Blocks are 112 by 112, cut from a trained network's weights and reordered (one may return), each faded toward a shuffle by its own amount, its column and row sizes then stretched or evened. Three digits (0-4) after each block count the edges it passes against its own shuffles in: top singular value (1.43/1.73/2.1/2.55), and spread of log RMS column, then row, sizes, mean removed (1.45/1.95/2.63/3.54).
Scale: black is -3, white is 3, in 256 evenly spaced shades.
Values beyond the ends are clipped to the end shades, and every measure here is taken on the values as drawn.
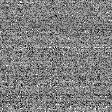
1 2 2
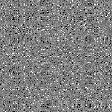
4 2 2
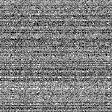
4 2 2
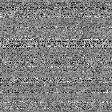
1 0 4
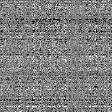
3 4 3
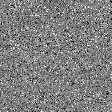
0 0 2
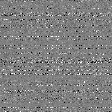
1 1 4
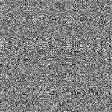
3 0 3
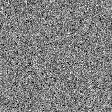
0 0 0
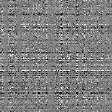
4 4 3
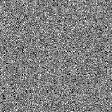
2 1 1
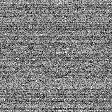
3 1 0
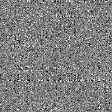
1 2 2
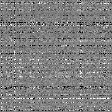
3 3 4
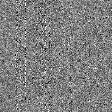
0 3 0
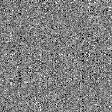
1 1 2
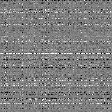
3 3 4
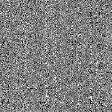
0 3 1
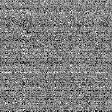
2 3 3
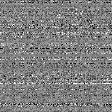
2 2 4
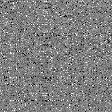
3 0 2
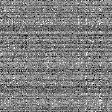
4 3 1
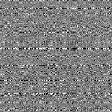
4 0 4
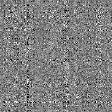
1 3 3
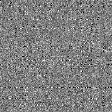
0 2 3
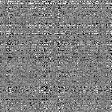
2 3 4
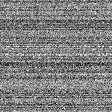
4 0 2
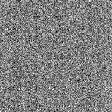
2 1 1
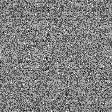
0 2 0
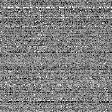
3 2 3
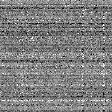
4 2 3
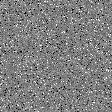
0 0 0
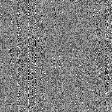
0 4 0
